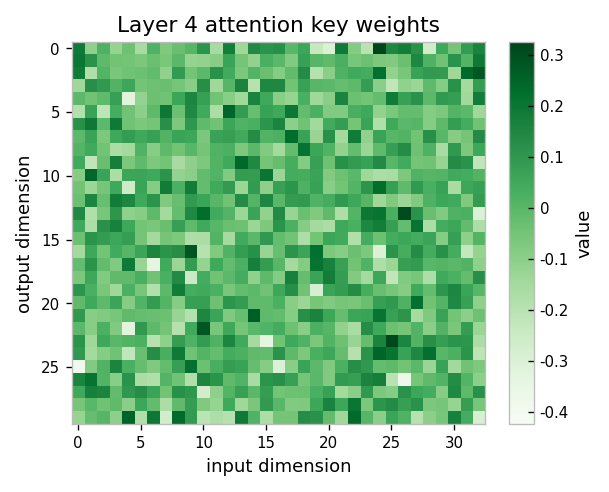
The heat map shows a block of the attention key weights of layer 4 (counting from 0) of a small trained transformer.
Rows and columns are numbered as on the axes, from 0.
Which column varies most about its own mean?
24
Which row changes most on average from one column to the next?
29
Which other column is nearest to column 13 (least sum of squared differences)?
30
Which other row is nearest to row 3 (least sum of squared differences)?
12
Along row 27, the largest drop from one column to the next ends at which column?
10
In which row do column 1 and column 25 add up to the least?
2
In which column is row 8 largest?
18
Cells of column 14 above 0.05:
10
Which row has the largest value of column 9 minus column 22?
16
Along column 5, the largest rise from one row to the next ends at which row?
27
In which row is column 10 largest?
22
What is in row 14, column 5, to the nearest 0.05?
-0.05
